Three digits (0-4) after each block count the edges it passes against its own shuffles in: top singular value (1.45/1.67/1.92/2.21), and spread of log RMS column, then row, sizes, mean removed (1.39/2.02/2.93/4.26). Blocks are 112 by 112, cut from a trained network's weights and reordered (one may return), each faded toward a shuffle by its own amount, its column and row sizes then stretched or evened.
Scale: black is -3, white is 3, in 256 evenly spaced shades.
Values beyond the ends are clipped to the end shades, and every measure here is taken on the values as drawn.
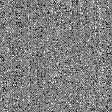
0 2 1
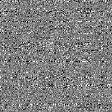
2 2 3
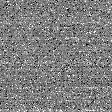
1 0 0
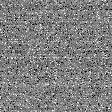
1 0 0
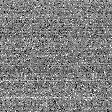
2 0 0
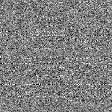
3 0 2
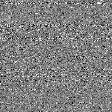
1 0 3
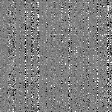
2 4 0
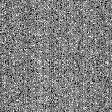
1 0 0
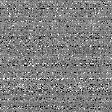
2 1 3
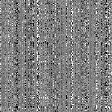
3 4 2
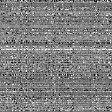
4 2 3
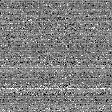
3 0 2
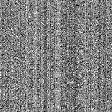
3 0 1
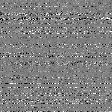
0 0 4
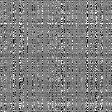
4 4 1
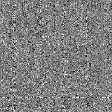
1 2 1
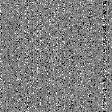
0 3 0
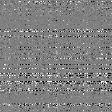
2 2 4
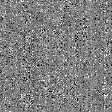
0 2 1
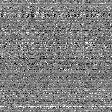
3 0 3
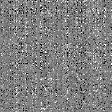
1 3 2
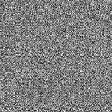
4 0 2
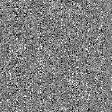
0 3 0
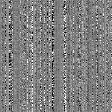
4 4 1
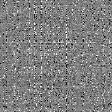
1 3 0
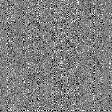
2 3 1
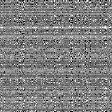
4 3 2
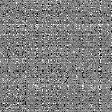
3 3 1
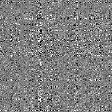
2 3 3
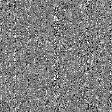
0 3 0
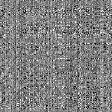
3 1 3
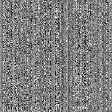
3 3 1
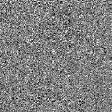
2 2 1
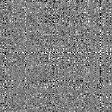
4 3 3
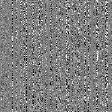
0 4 0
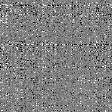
1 2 3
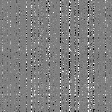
3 4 0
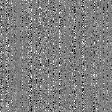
0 4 0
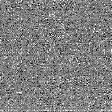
0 1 1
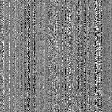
4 4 0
